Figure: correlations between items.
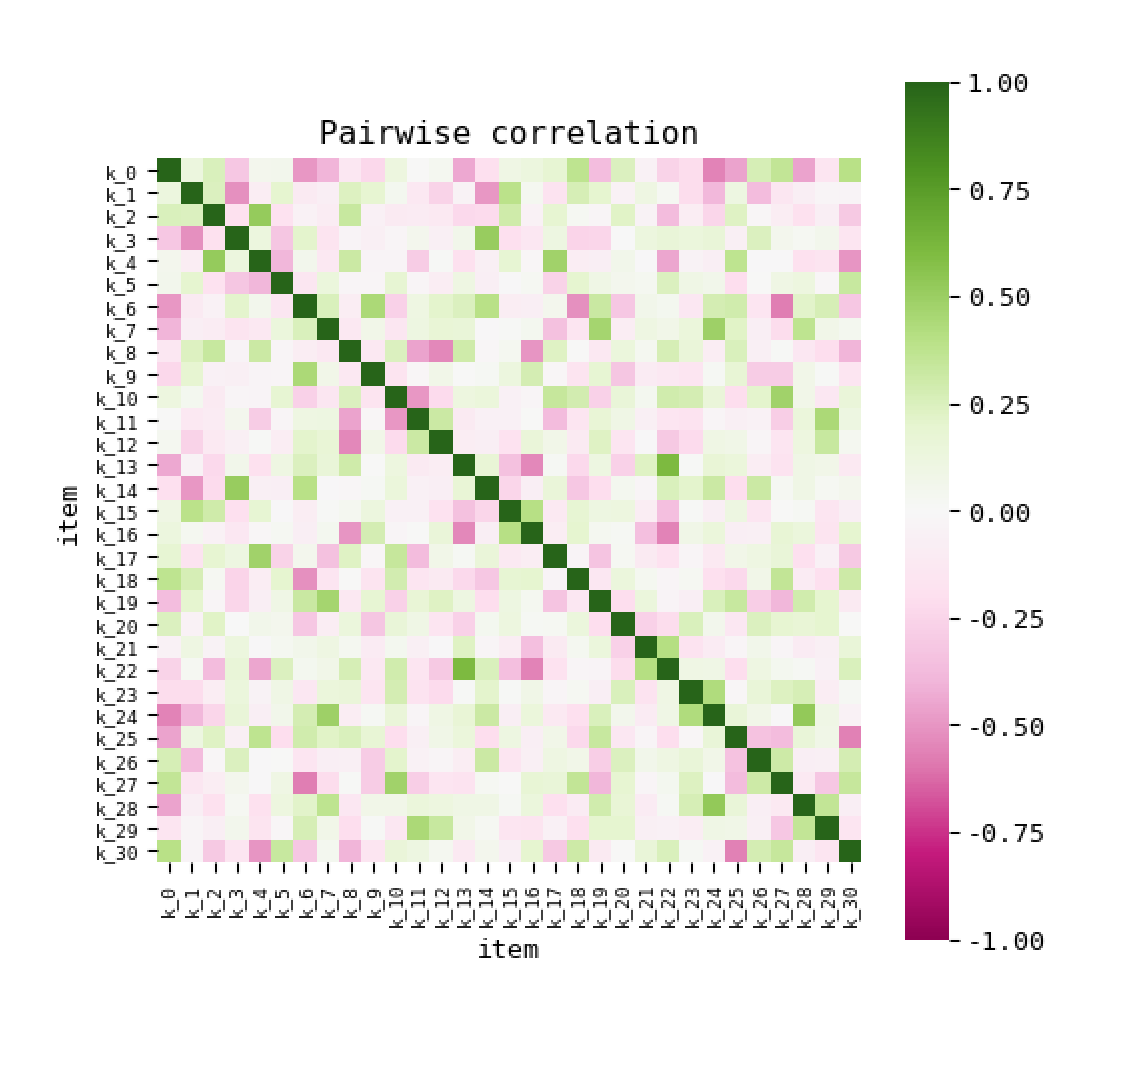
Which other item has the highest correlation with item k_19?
k_7
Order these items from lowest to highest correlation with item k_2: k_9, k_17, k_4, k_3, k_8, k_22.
k_22, k_3, k_9, k_17, k_8, k_4
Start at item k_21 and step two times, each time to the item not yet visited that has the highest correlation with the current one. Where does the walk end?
k_13
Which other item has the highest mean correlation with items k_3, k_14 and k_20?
k_26
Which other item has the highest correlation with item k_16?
k_15
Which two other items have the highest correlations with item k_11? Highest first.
k_29, k_12
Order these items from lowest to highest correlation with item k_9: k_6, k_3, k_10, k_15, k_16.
k_10, k_3, k_15, k_16, k_6
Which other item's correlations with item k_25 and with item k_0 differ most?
k_30
